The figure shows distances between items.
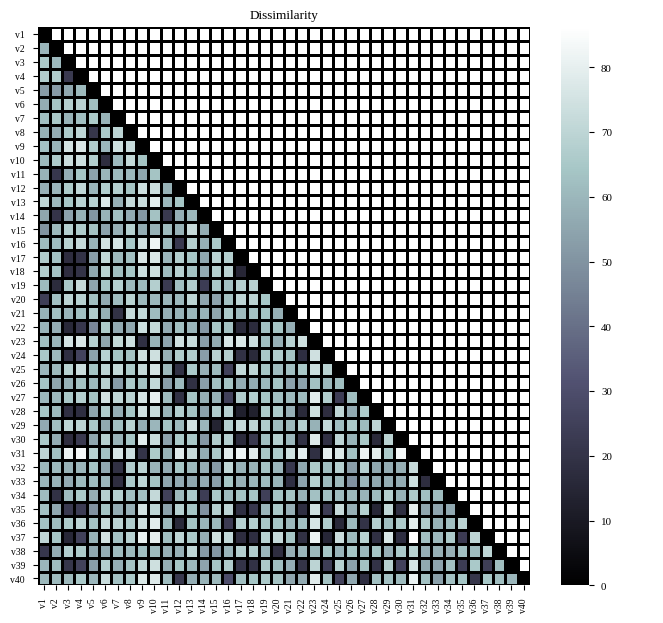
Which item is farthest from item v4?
v31
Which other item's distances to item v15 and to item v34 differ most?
v29
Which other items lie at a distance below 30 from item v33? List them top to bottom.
v7, v21, v32
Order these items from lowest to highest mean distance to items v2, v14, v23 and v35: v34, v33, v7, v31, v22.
v34, v22, v31, v33, v7
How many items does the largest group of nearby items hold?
11
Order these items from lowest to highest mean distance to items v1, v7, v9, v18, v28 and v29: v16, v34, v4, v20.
v4, v20, v34, v16
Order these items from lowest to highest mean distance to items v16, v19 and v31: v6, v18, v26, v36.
v36, v26, v6, v18
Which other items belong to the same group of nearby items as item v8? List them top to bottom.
v5
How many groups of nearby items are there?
10
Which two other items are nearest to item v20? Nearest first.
v38, v1
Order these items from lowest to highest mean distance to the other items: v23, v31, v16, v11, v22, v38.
v22, v11, v38, v16, v23, v31
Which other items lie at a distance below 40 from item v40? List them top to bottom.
v12, v16, v25, v27, v36
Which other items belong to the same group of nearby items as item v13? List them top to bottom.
v26
